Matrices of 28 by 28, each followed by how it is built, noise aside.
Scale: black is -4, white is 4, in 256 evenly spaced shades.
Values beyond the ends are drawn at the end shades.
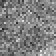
smooth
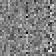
uneven columns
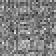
blocks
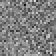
noise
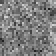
smooth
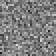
noise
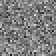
noise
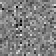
uneven columns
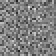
repeating rows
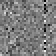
uneven columns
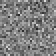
noise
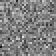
noise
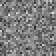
repeating rows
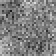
smooth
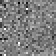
uneven columns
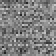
blocks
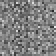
repeating rows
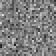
noise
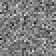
repeating rows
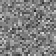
repeating rows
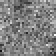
smooth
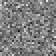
noise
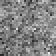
smooth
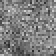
smooth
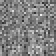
blocks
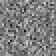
repeating rows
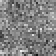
smooth
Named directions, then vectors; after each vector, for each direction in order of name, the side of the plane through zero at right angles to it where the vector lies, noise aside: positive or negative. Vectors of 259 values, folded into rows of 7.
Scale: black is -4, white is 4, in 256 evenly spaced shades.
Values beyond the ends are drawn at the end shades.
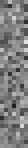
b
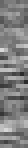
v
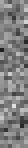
negative, negative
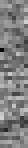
negative, negative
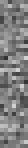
negative, positive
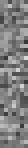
negative, positive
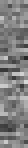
positive, negative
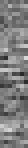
negative, positive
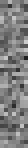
positive, negative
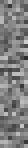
positive, negative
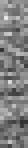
negative, negative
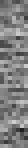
positive, positive
